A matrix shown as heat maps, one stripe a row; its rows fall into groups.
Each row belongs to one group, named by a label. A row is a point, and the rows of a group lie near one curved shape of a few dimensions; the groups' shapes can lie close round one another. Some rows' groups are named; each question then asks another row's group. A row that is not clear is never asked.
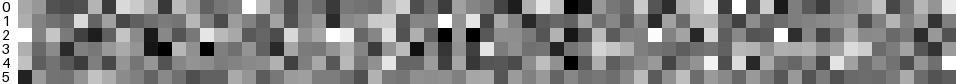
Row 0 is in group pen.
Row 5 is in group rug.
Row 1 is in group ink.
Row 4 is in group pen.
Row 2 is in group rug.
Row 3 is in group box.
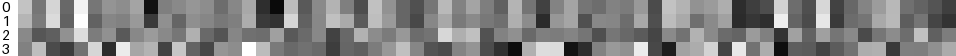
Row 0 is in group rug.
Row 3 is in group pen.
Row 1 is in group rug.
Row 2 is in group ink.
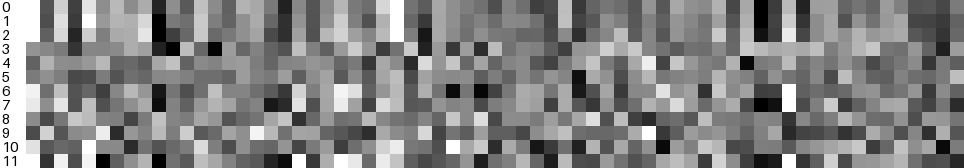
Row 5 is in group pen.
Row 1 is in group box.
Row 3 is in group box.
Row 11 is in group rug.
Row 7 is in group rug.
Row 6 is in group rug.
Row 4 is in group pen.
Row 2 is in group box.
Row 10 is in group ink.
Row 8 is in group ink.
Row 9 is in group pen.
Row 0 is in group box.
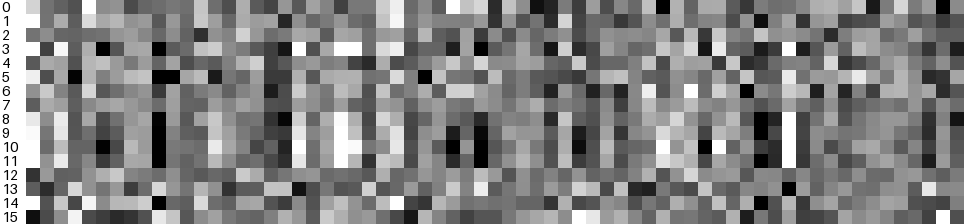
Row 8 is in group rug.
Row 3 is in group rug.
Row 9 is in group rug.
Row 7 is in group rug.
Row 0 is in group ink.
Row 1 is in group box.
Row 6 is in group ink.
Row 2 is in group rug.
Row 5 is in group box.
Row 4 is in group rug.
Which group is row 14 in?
box
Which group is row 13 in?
ink
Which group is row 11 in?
rug
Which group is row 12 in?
rug
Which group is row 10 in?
rug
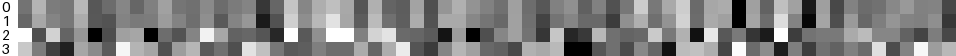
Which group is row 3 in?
pen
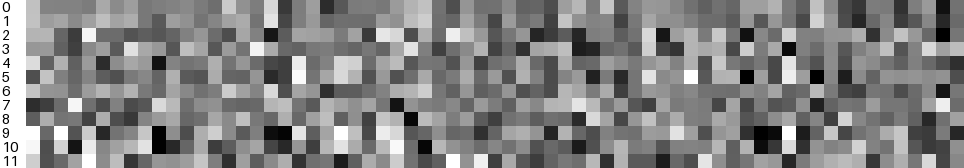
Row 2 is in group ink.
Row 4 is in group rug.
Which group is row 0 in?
box
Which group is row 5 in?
ink
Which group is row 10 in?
box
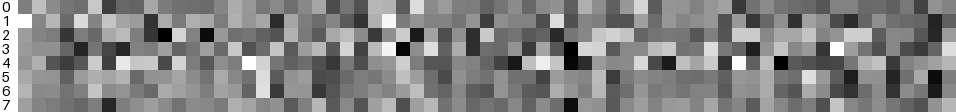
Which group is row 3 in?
pen
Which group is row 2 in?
box
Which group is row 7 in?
pen
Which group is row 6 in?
box
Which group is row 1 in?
box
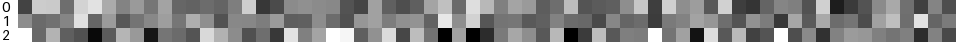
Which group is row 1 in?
ink
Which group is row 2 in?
rug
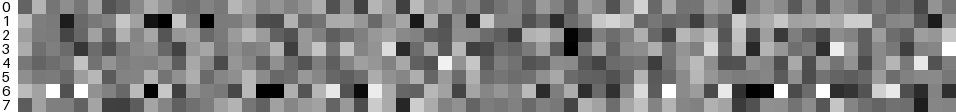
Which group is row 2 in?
pen
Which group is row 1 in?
box
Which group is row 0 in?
pen
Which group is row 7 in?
pen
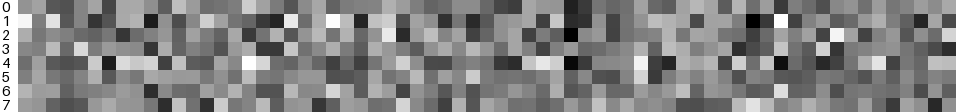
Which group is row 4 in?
pen
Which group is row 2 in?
pen
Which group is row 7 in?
box
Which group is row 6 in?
rug
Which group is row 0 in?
pen
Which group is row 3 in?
rug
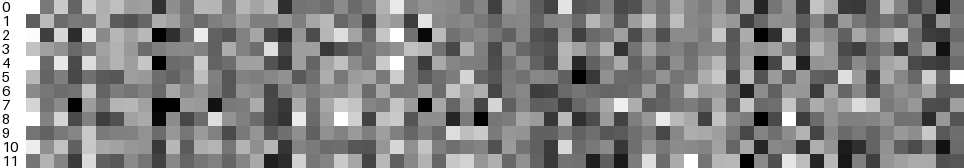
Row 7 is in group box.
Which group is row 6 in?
ink
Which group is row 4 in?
box
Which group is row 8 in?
rug
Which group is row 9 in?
ink
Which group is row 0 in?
box
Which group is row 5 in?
pen
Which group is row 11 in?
ink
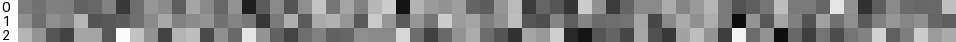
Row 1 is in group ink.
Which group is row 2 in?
pen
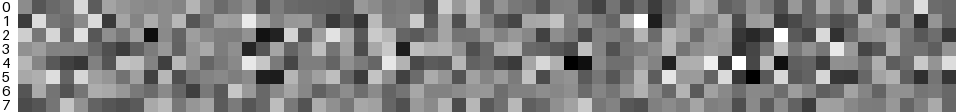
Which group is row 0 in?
ink
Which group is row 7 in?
ink
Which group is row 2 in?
rug
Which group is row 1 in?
pen
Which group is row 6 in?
rug
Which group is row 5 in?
rug
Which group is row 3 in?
pen
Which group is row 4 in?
pen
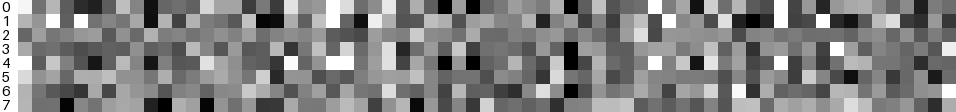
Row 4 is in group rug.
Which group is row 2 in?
pen
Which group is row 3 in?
pen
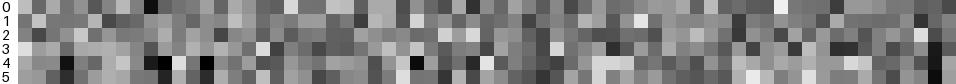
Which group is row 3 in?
box
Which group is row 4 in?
box
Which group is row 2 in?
ink
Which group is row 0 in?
rug
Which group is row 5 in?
box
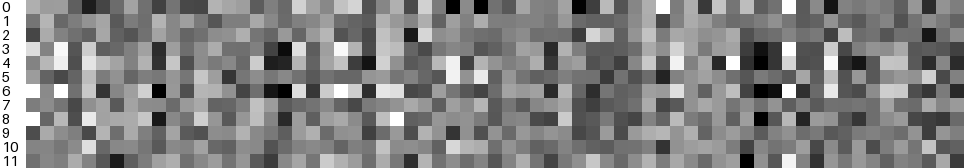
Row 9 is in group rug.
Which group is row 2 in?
pen
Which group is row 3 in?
rug
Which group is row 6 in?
rug
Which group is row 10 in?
ink
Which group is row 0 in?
rug
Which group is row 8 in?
box
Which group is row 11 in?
ink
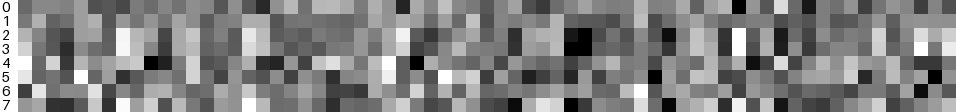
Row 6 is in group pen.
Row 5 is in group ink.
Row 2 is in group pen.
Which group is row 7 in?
pen
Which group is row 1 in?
pen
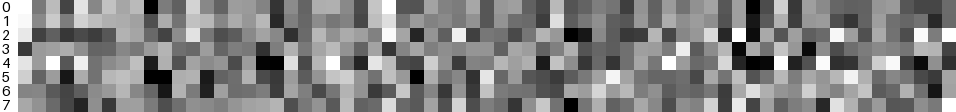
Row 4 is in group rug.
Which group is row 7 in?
pen
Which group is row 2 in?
pen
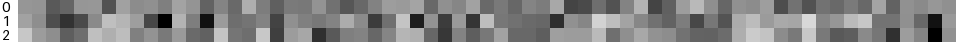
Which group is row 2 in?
box
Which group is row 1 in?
box
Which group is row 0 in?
pen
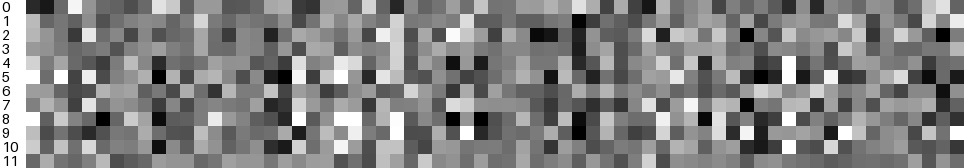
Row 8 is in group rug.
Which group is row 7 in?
ink
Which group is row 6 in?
box
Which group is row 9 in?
pen
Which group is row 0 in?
ink
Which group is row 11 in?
pen
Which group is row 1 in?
pen
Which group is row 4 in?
rug
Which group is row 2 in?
ink
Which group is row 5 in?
rug
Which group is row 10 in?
rug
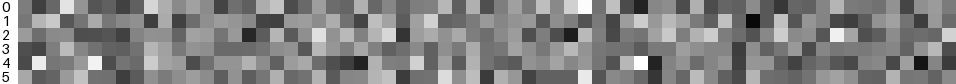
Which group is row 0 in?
ink
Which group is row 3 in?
ink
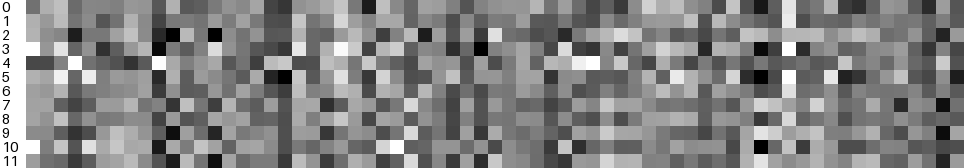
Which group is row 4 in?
ink
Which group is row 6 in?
rug
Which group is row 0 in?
rug
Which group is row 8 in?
rug
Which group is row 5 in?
rug
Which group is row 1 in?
rug
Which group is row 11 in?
box
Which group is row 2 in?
box
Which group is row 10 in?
box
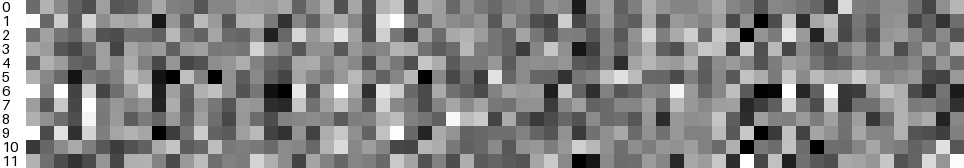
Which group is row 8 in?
ink
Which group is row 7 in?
rug
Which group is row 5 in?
box
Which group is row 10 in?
ink
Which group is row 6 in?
rug
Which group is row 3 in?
pen
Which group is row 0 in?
pen
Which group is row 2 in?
ink
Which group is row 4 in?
rug
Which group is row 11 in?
pen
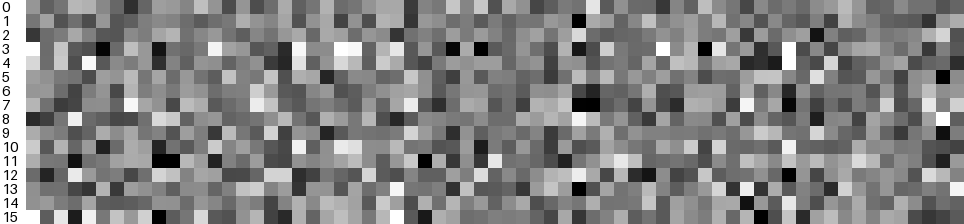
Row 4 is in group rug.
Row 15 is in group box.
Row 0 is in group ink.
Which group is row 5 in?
box
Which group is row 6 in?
pen
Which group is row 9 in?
box
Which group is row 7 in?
pen
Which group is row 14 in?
ink
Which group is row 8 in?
ink
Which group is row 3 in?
rug
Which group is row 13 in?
pen
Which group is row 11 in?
box
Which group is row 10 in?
rug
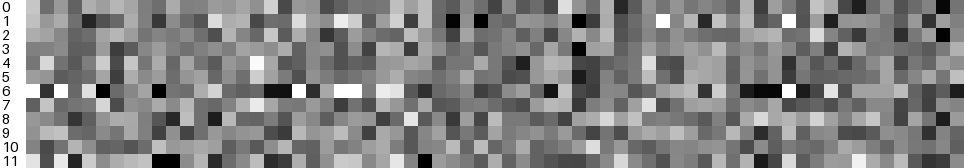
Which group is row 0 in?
box
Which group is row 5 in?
pen
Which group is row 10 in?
ink
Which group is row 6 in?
rug
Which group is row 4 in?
pen
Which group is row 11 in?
box
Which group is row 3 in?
pen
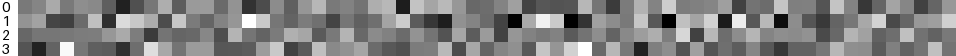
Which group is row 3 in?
ink
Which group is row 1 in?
pen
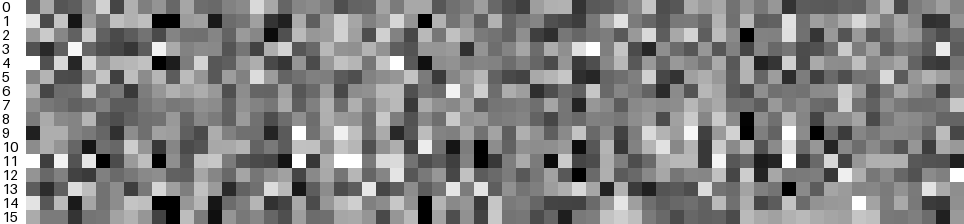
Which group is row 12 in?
pen
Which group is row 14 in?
box
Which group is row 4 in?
box
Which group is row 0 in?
pen
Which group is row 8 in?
ink
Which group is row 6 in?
ink
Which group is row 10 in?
rug
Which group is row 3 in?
ink
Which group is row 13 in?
ink
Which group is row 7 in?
pen
